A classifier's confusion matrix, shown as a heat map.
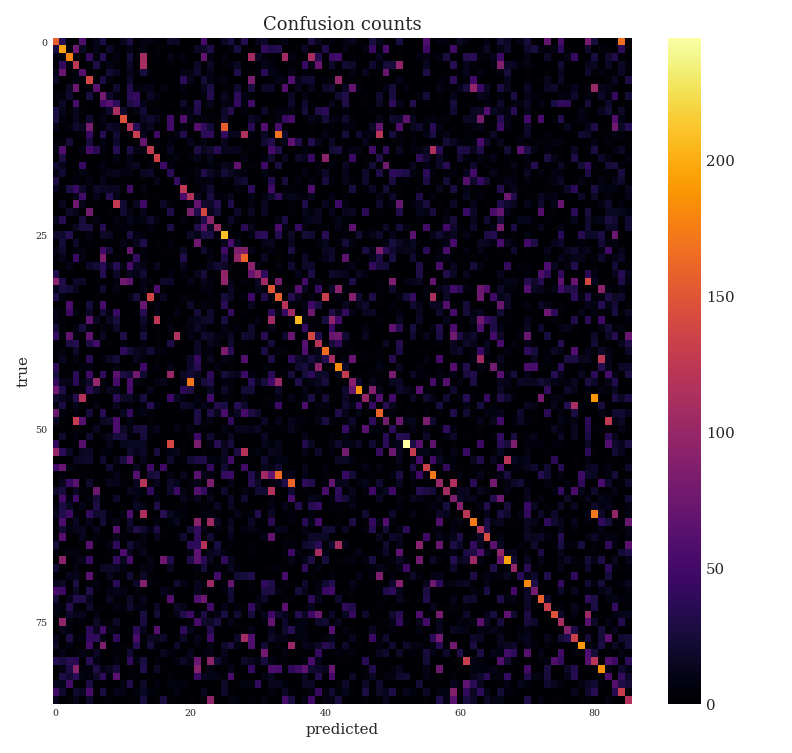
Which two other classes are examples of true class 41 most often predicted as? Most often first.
81, 63
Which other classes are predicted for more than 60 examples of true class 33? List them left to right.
14, 40, 44, 56, 63
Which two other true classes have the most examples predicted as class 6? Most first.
44, 58
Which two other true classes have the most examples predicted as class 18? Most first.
38, 58
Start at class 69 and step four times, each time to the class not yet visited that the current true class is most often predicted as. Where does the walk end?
59
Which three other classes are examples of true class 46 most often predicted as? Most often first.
80, 4, 72
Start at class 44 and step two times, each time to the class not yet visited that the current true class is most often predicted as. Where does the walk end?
67
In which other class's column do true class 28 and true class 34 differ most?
27
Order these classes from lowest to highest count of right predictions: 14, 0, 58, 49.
49, 58, 14, 0
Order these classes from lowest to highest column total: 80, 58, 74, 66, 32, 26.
74, 58, 26, 80, 32, 66
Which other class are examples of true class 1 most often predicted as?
3
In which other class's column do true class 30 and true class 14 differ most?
56
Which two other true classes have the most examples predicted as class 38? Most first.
2, 35
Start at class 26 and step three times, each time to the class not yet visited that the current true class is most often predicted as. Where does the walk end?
64
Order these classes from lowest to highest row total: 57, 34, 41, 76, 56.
76, 34, 41, 56, 57
